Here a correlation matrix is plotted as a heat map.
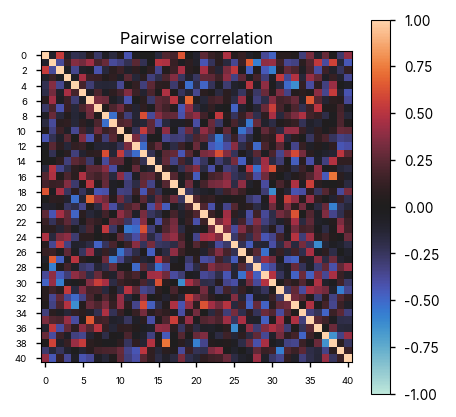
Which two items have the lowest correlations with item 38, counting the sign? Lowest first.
37, 20
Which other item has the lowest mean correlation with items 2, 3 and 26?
29
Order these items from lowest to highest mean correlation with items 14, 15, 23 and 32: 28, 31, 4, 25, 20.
31, 28, 4, 25, 20
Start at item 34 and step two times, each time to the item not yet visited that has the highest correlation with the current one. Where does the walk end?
13
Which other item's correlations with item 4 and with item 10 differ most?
33
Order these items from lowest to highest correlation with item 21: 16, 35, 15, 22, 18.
15, 18, 16, 22, 35
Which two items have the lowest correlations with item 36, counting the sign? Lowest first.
25, 2
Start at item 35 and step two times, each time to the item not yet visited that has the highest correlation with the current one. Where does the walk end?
19
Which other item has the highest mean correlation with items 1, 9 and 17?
6
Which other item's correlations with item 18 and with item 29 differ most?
30
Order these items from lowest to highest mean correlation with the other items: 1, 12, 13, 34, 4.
4, 12, 34, 1, 13
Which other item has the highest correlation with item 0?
18
